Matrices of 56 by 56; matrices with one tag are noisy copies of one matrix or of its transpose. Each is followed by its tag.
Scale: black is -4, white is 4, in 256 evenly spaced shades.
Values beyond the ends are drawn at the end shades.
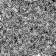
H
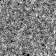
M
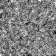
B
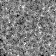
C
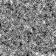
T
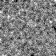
B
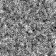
T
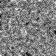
B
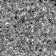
C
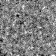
C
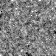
B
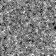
M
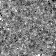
H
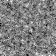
T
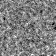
M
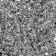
H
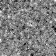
B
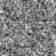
T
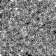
B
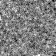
H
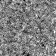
M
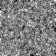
B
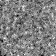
C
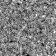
M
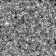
C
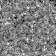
C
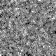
B
